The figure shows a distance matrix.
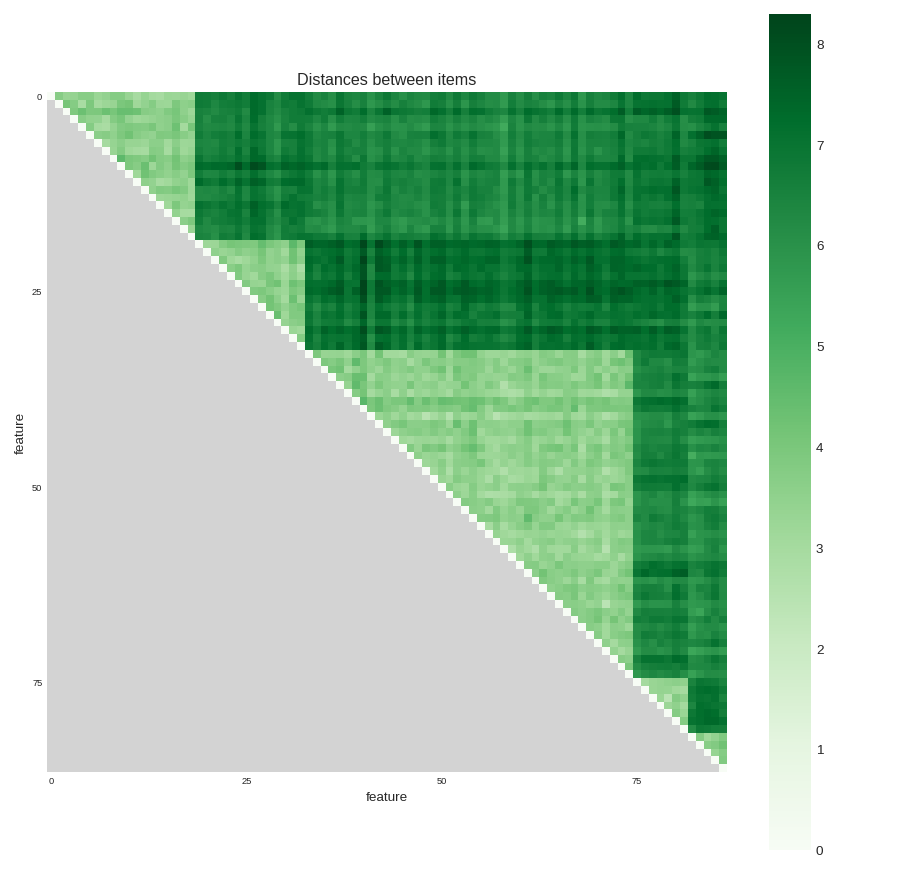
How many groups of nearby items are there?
5
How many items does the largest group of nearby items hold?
42
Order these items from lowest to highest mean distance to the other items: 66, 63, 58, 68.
58, 68, 66, 63
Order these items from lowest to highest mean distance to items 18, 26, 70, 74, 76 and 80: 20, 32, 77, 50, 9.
77, 50, 20, 32, 9
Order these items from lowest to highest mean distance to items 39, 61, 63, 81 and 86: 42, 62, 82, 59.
59, 62, 42, 82
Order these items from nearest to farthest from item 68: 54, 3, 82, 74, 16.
74, 54, 16, 82, 3
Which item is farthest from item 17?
85
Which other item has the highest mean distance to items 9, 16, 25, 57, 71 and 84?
80
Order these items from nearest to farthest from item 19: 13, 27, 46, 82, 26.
26, 27, 13, 82, 46
